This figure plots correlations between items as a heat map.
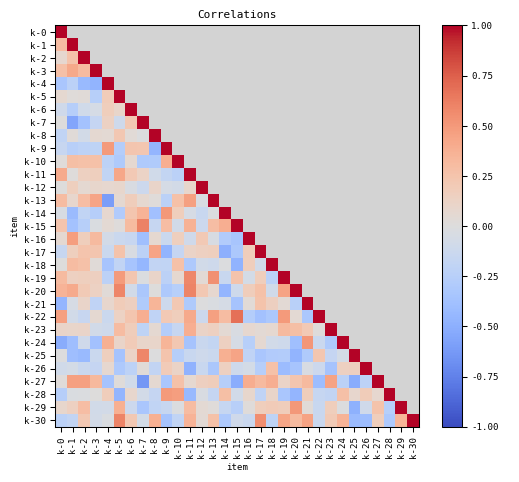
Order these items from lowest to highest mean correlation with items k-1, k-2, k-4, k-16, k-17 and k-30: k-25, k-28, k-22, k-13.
k-25, k-22, k-28, k-13
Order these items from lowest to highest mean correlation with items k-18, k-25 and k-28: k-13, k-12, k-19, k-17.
k-19, k-17, k-13, k-12
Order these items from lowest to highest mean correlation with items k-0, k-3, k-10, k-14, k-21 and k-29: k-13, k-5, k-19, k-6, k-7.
k-7, k-5, k-6, k-19, k-13
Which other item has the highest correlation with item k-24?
k-21
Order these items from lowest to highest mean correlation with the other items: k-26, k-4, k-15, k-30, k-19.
k-26, k-4, k-15, k-30, k-19
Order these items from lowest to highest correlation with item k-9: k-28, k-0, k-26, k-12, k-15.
k-0, k-12, k-26, k-15, k-28
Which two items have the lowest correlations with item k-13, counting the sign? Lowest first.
k-4, k-26
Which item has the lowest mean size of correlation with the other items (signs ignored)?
k-12
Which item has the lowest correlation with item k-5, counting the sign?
k-28
